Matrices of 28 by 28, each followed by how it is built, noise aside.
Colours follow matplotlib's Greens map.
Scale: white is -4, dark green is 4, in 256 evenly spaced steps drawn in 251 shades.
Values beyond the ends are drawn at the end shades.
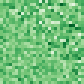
upper triangular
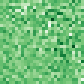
upper triangular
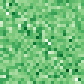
banded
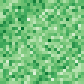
Hankel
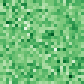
block diagonal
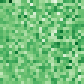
upper triangular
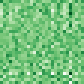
low rank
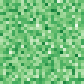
repeating columns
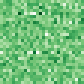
uneven rows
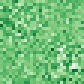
block diagonal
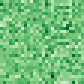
low rank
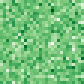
uneven columns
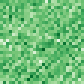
Hankel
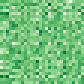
low rank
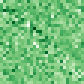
banded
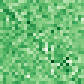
banded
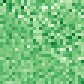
upper triangular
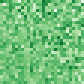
upper triangular
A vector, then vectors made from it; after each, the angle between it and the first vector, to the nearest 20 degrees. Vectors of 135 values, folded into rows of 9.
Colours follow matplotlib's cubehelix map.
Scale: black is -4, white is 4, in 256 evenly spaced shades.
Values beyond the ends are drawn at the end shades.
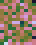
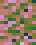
80 degrees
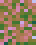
160 degrees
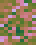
80 degrees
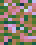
120 degrees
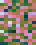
100 degrees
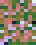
160 degrees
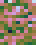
120 degrees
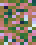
60 degrees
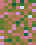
100 degrees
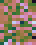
20 degrees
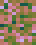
100 degrees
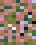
120 degrees
